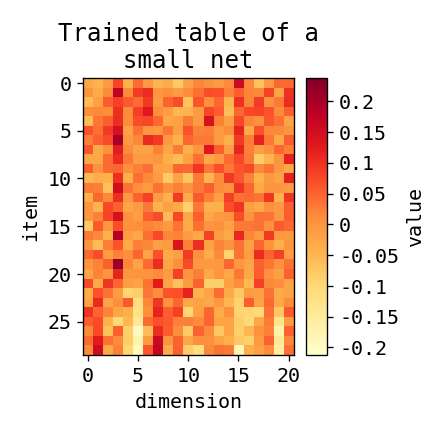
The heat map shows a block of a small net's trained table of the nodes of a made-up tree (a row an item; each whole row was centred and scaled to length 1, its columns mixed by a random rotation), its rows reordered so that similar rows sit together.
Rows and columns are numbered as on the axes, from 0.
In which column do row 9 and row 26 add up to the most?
11
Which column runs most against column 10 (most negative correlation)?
20
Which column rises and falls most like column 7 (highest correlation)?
1
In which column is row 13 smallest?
10
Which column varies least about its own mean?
18
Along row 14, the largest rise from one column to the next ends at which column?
9
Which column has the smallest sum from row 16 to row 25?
5
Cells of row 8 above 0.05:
3
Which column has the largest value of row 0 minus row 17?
15
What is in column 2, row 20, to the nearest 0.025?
0
